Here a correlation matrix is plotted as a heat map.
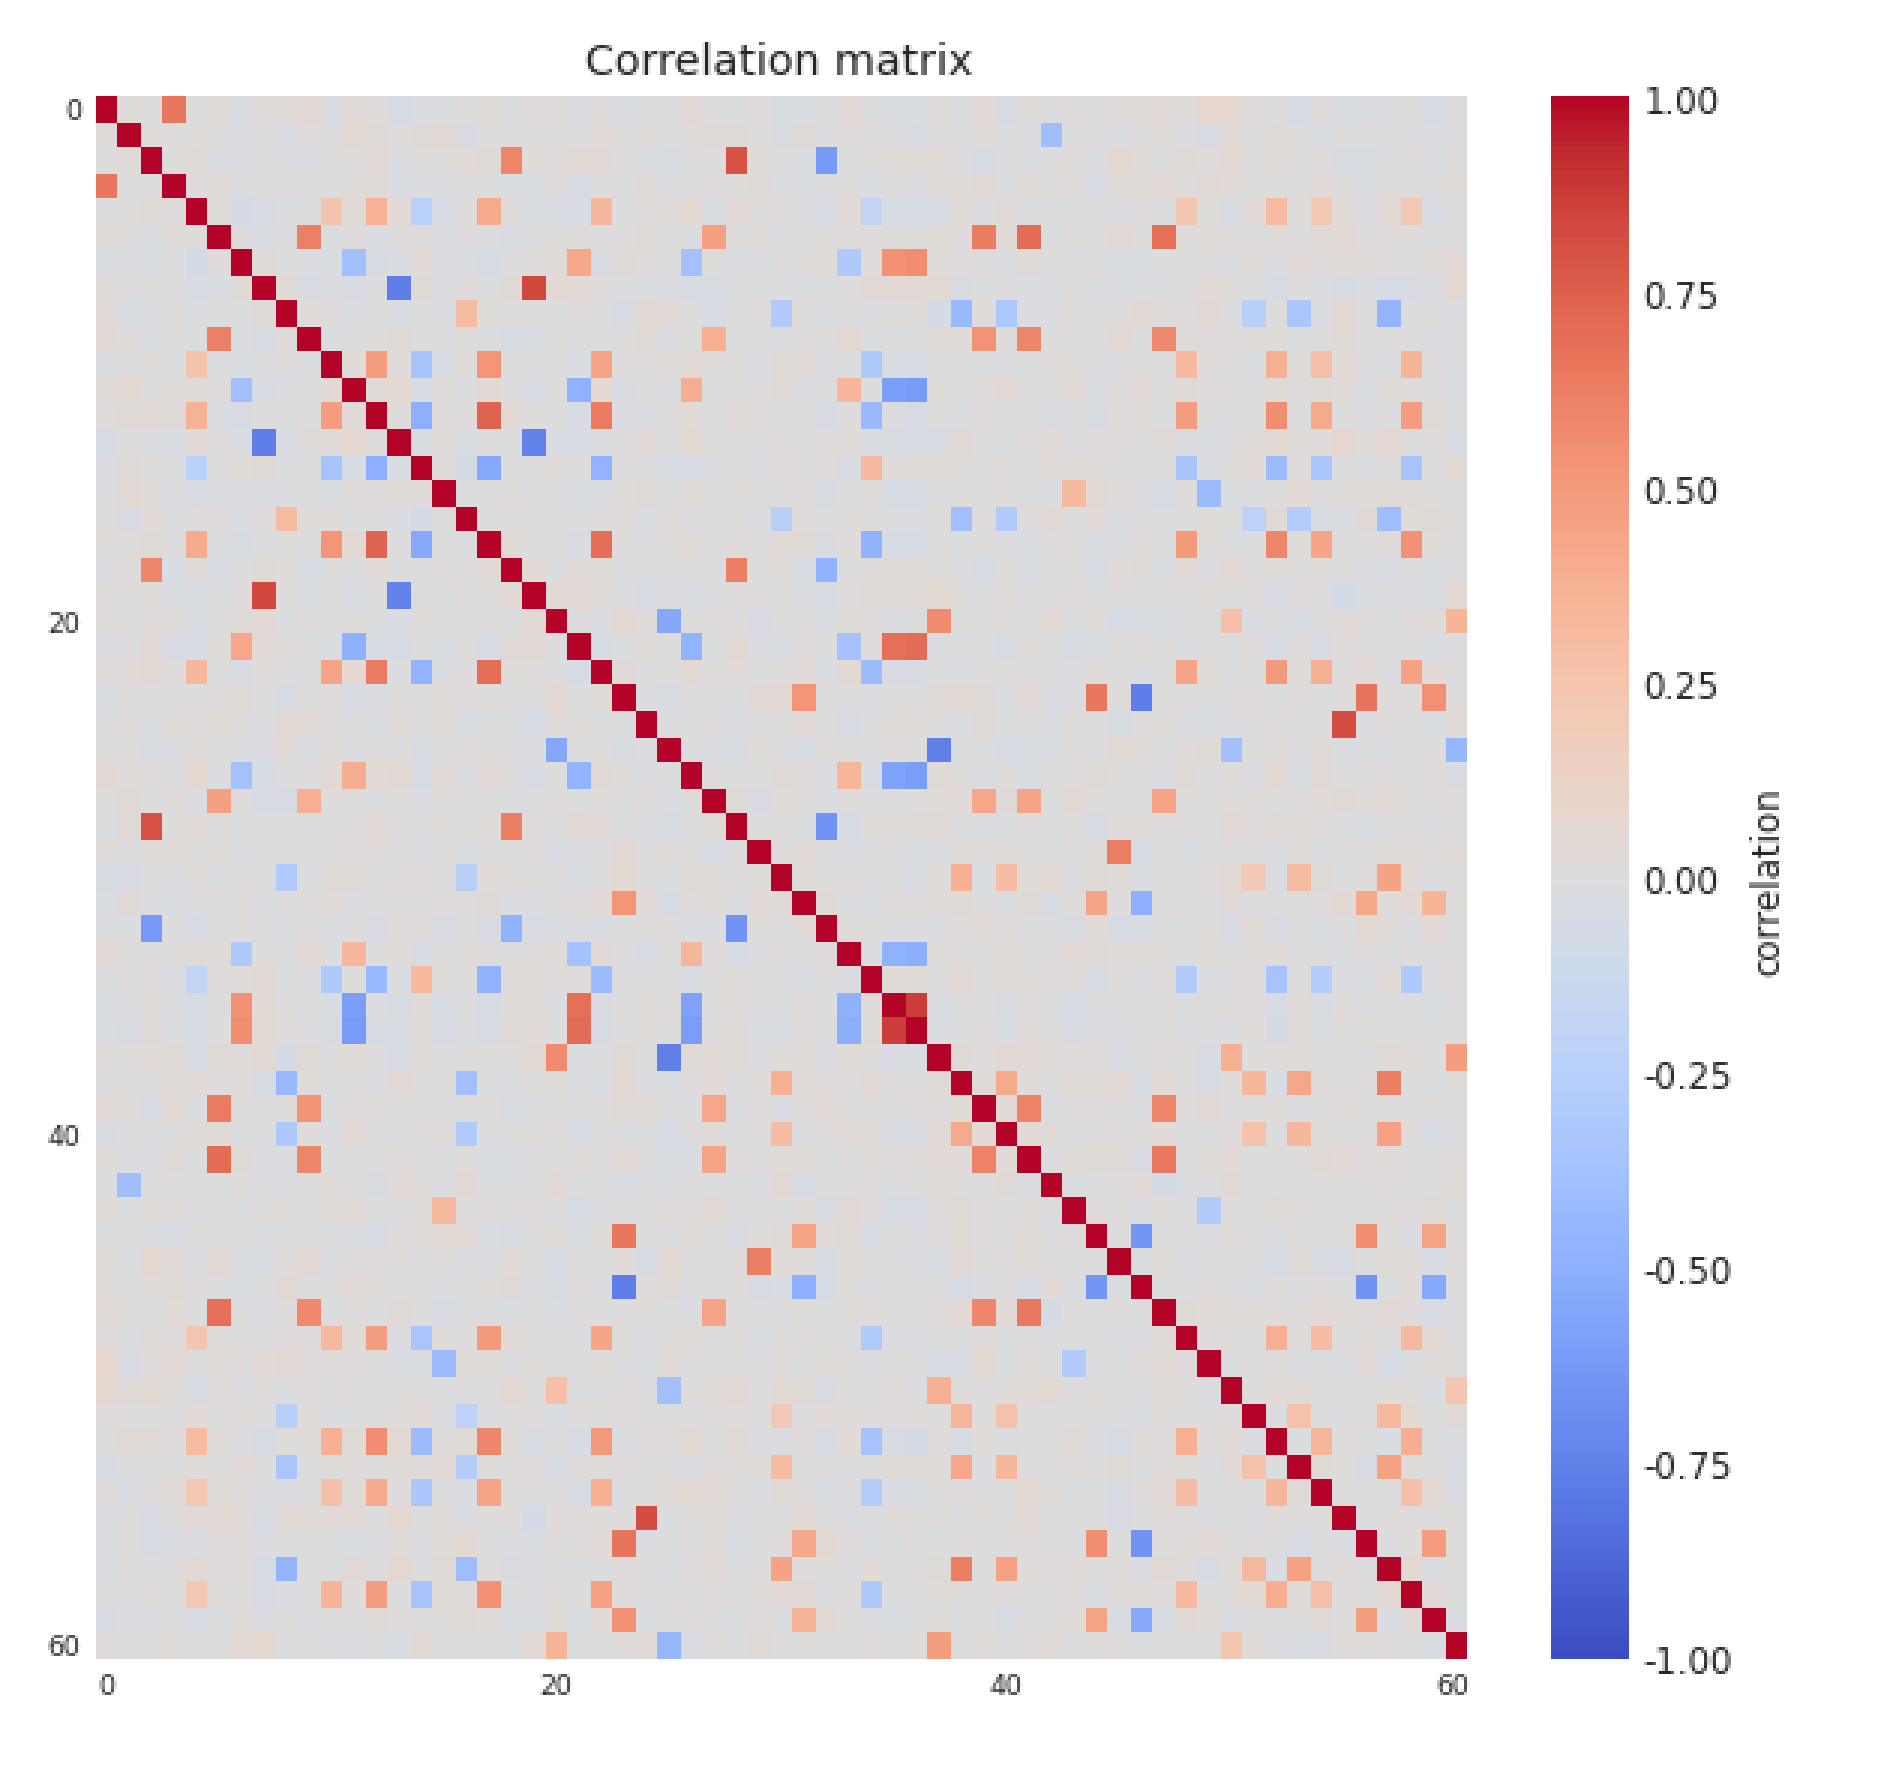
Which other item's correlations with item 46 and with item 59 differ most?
23
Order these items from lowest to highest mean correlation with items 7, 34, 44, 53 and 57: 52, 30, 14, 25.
52, 25, 14, 30
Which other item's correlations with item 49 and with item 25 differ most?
37
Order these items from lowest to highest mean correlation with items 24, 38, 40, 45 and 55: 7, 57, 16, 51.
16, 7, 51, 57
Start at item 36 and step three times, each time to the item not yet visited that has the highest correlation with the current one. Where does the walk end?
6
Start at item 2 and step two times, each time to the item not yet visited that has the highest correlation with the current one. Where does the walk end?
18
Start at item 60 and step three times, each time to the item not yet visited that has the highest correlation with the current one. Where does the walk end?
50
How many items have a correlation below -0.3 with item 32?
3
